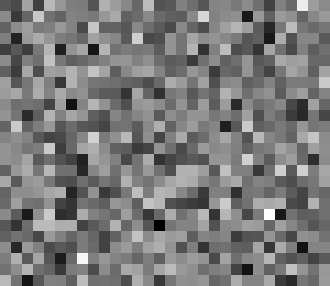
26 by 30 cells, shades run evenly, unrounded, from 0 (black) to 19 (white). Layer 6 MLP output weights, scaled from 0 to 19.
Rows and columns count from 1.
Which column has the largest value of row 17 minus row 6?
18
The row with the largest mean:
16
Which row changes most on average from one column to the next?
20
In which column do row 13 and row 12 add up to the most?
2
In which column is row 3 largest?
9
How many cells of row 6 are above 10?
10
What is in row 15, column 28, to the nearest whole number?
8
